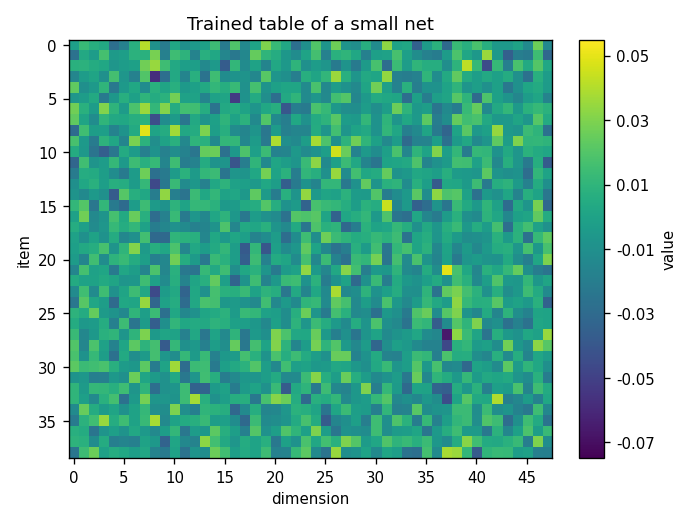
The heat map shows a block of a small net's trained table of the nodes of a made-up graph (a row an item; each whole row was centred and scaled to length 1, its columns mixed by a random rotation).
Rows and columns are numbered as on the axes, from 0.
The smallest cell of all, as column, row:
37, 27
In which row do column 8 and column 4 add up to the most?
35
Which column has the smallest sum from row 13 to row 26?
8
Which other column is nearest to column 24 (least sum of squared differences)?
6
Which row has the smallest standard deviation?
4
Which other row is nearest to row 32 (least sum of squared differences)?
13
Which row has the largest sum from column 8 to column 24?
33
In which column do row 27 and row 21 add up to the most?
38
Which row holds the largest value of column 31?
15
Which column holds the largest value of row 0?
7
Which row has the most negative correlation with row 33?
21
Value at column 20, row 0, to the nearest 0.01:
0.01
